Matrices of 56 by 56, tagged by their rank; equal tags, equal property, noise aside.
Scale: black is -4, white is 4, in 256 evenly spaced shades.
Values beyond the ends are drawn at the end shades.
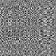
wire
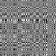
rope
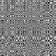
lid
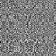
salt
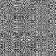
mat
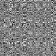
salt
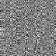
salt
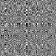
wire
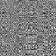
salt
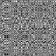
salt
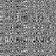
wire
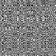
mat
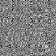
mat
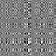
rope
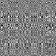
lid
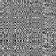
salt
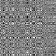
lid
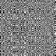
salt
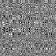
salt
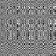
rope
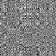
mat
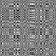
rope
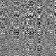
wire
